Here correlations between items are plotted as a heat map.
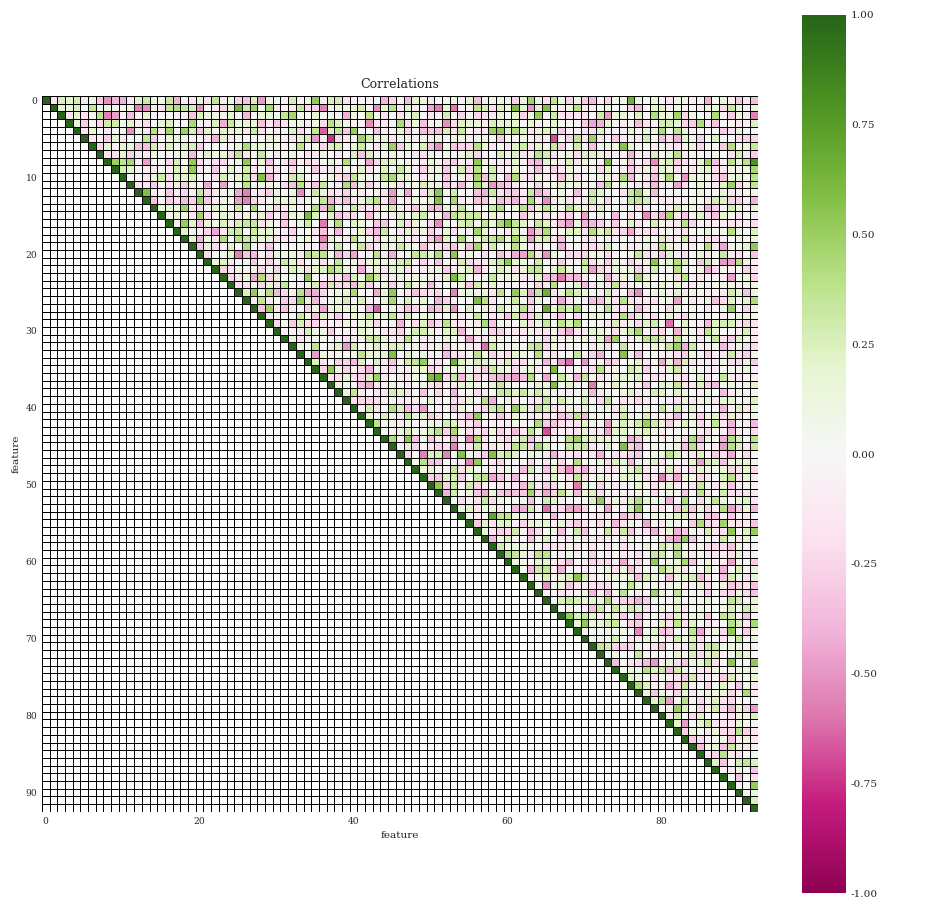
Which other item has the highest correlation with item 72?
52
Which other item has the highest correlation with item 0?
76
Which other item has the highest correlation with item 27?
65
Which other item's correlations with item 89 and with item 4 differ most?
11
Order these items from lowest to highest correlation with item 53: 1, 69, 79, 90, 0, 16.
1, 69, 90, 79, 16, 0
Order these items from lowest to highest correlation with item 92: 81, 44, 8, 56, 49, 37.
49, 81, 37, 44, 56, 8
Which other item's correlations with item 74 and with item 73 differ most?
31
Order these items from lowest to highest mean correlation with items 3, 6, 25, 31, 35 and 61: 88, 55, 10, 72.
88, 55, 72, 10
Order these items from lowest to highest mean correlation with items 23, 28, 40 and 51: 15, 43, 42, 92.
92, 15, 43, 42
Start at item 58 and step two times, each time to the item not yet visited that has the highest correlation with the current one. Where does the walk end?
46
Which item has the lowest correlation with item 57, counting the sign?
32
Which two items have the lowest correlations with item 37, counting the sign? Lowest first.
5, 71
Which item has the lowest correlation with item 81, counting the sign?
29
